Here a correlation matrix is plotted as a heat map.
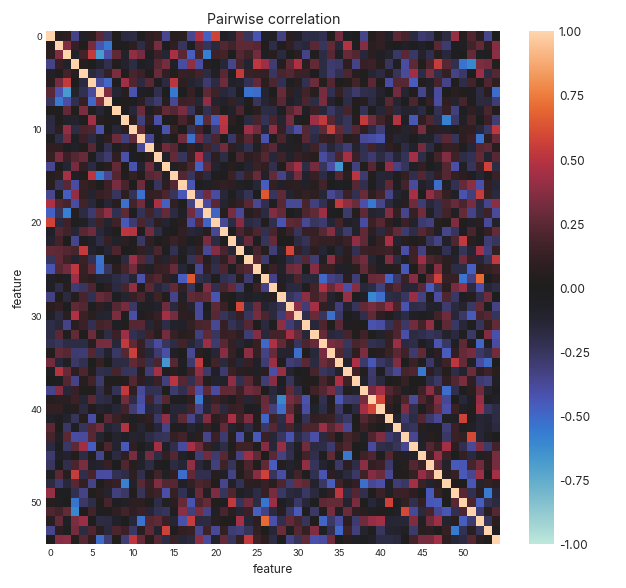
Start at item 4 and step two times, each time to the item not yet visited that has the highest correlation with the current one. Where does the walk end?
29
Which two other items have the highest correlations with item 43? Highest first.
51, 40
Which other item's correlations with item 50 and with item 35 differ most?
41
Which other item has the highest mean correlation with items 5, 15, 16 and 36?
2
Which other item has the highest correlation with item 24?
54
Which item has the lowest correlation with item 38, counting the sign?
48
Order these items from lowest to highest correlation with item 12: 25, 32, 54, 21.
25, 54, 32, 21
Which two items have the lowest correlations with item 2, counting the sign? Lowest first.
6, 19
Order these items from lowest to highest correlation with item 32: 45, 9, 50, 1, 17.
45, 50, 17, 1, 9
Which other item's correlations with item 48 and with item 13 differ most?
1
